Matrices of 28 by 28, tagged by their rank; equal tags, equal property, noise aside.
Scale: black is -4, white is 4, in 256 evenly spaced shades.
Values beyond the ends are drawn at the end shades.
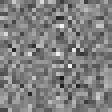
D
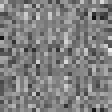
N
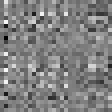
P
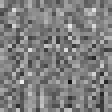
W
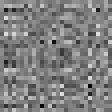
N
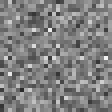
D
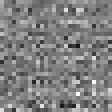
D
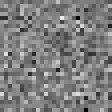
W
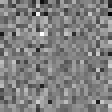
N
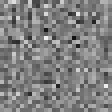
D
